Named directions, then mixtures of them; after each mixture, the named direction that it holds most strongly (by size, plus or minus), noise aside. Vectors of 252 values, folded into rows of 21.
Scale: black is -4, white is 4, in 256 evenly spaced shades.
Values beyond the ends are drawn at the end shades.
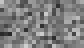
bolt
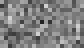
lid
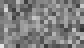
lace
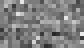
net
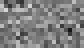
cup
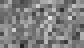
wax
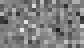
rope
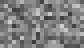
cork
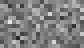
cork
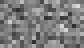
cork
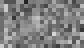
lace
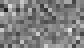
cup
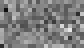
lace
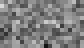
cup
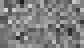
cup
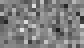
rope
